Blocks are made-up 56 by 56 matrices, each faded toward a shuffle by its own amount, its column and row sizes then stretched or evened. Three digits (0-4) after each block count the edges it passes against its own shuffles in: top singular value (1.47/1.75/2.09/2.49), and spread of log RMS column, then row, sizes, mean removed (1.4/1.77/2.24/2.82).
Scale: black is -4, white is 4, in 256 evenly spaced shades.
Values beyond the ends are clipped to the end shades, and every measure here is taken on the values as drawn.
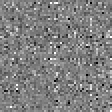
1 2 2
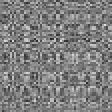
4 2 4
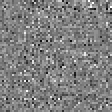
1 2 2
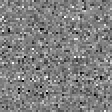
1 0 1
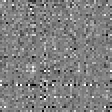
2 3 3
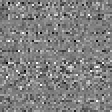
1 0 4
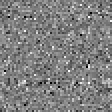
1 1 1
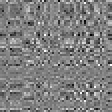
4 2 4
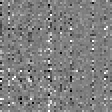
0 4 2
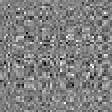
4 2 3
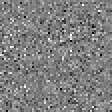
0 1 1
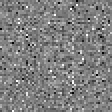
2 1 0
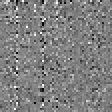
2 3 1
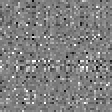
3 1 3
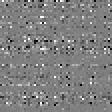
1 3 4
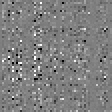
0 4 2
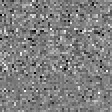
1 0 2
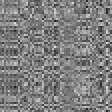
4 4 0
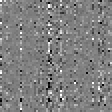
2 4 1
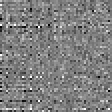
3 3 3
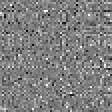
3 1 1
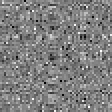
3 1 0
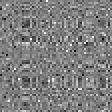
4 0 2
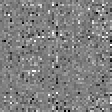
0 3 2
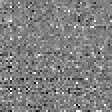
2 1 3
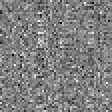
2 2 0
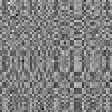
4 3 0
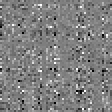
1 4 3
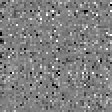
0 2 2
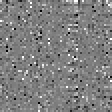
1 2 0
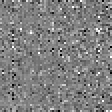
0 3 2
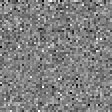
0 1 2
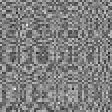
4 0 0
